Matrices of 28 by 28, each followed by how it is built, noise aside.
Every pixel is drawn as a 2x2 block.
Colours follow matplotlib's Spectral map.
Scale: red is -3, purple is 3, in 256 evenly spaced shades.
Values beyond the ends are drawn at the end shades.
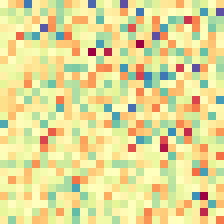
upper triangular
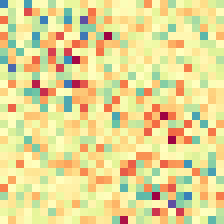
block diagonal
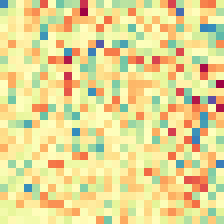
upper triangular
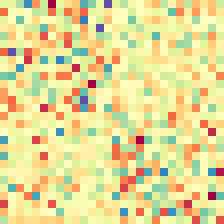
block diagonal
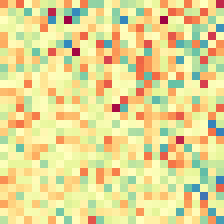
upper triangular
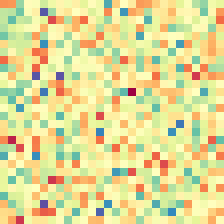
repeating rows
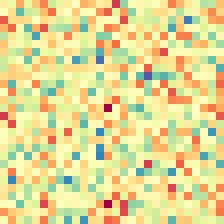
repeating rows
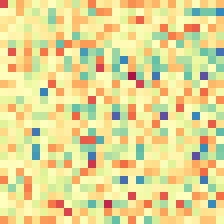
blocks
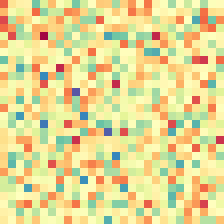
noise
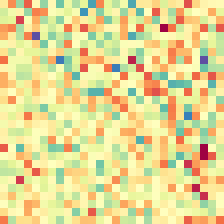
upper triangular
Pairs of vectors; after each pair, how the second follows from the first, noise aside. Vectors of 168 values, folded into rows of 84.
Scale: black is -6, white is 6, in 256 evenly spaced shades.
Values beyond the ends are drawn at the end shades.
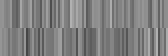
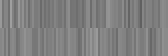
reversed, shrunk.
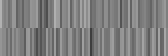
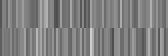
negated.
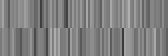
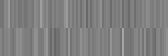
negated, shrunk.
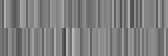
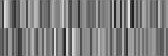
scaled up.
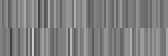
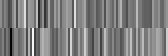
scaled up.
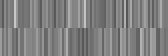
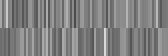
wrapped around.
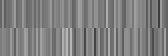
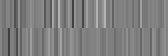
reversed, partly zeroed.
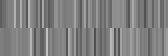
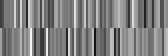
scaled up.
